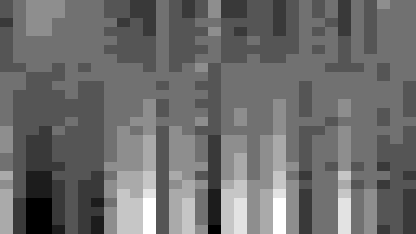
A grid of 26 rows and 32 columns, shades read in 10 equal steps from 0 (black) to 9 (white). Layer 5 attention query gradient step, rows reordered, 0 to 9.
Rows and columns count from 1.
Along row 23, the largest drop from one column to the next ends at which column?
13
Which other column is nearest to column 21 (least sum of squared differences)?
14
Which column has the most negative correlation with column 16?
30
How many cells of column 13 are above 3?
11
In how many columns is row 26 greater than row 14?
16
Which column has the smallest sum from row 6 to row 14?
17
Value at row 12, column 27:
5
